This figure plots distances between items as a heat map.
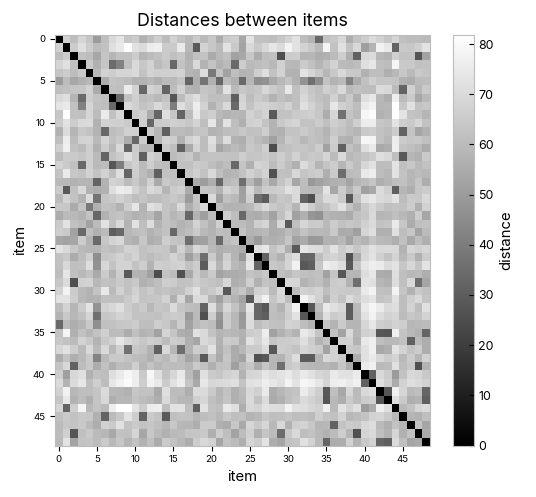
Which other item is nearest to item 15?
7
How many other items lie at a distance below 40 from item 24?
3
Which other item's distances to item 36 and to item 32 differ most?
27
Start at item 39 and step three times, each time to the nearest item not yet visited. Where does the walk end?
29
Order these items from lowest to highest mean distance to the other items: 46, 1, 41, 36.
46, 36, 1, 41
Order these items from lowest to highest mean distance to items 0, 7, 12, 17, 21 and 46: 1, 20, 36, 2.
36, 2, 20, 1
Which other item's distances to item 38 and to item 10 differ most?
26
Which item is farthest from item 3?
44
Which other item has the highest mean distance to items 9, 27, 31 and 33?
41
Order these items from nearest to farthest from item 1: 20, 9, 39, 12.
20, 39, 12, 9
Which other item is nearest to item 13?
28
